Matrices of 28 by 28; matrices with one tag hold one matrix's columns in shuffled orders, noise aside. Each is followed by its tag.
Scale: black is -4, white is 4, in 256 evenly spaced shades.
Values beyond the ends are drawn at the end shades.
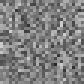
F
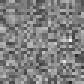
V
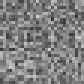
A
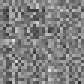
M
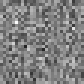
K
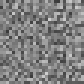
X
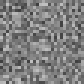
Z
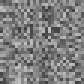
M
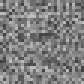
Z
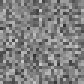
V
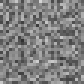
X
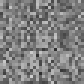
A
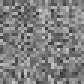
K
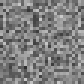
F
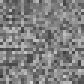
V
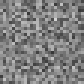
Z
